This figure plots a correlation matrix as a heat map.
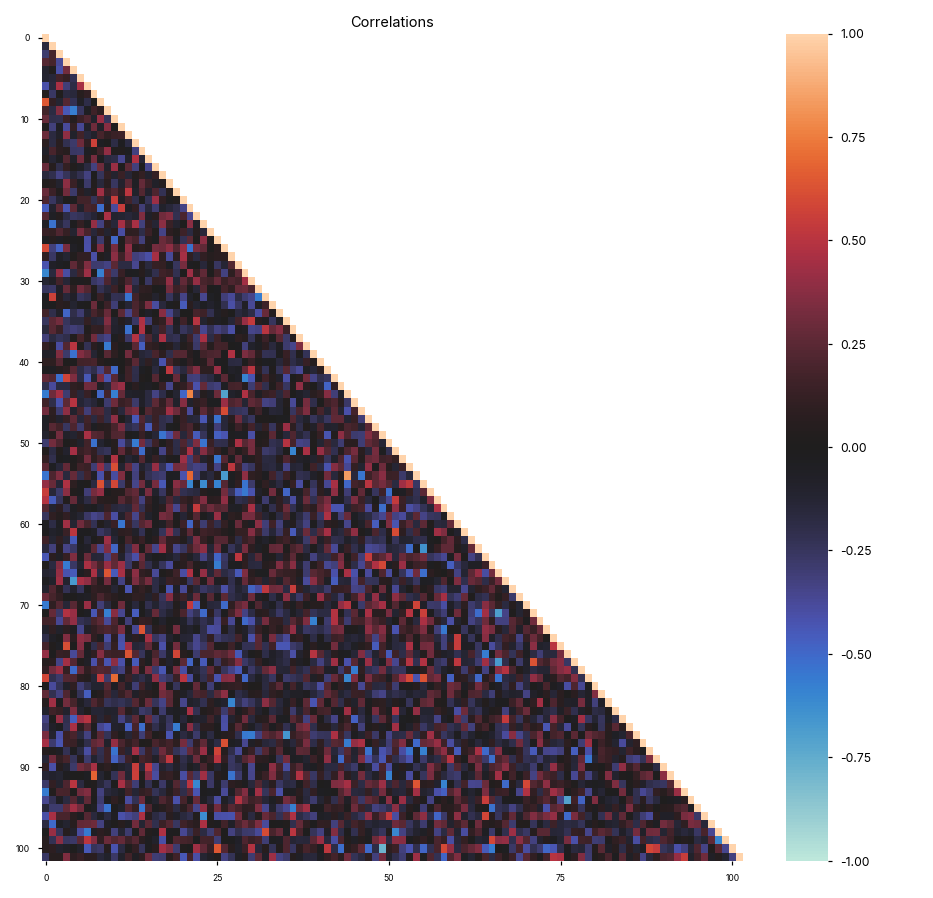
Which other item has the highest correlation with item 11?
21
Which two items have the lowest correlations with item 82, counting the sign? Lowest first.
27, 39
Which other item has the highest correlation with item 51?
61
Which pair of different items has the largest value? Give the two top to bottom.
44, 54
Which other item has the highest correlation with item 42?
3
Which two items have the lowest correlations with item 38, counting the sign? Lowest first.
9, 14
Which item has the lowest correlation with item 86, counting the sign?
35
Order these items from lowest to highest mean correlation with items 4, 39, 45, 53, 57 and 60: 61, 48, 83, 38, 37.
37, 48, 83, 38, 61
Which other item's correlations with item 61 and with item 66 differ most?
4
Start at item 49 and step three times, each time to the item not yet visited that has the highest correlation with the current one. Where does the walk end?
6
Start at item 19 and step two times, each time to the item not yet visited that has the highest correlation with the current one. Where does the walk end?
12
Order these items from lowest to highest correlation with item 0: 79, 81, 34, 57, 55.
34, 81, 55, 57, 79
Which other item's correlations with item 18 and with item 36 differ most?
68
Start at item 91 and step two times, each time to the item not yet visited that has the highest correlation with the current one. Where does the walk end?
13
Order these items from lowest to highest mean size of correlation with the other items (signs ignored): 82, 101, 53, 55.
82, 101, 53, 55
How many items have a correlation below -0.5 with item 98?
3
